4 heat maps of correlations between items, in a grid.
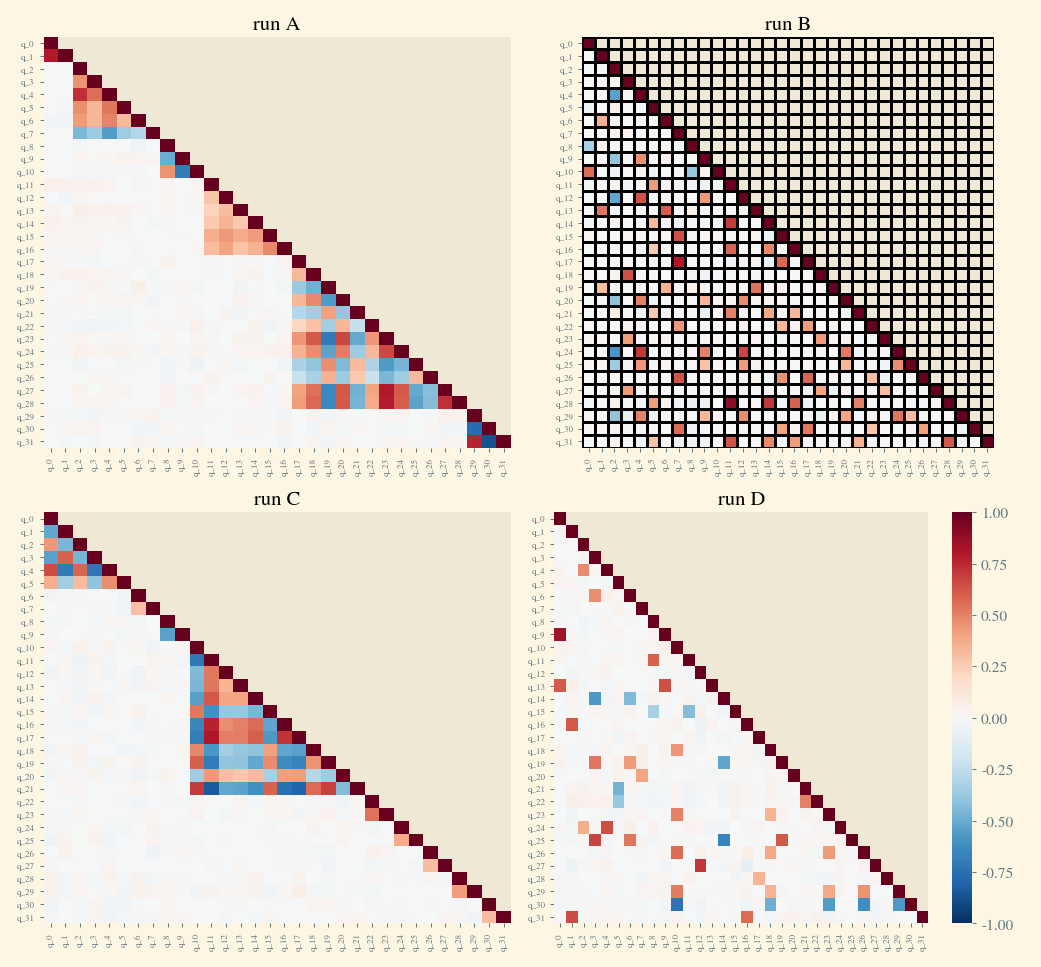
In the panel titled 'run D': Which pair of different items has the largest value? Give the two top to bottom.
q_0, q_9
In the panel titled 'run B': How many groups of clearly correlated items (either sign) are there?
6
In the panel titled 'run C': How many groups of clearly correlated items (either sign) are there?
9
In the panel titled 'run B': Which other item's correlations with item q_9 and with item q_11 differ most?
q_28
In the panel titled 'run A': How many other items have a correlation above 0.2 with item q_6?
4
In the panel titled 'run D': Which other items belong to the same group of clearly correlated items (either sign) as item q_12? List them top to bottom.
q_27
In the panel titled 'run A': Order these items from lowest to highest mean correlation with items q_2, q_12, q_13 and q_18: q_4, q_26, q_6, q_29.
q_26, q_29, q_6, q_4
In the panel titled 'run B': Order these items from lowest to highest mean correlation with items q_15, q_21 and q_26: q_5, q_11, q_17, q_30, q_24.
q_24, q_5, q_11, q_30, q_17
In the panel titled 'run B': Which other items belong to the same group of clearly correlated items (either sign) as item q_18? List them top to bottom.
q_3, q_23, q_27
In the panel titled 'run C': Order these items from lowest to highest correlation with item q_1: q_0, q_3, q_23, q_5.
q_0, q_5, q_23, q_3
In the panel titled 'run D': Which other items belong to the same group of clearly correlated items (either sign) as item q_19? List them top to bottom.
q_3, q_6, q_14, q_25
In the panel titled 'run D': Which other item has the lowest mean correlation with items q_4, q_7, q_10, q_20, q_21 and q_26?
q_30
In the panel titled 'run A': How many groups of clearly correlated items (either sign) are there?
6
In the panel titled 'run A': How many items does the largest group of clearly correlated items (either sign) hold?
12
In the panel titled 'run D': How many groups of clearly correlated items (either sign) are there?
10
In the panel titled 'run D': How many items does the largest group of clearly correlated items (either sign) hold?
6
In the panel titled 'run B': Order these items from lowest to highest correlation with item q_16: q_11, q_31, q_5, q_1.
q_1, q_5, q_31, q_11
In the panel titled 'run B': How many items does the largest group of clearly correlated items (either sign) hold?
8
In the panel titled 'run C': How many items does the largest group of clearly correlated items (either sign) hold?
12
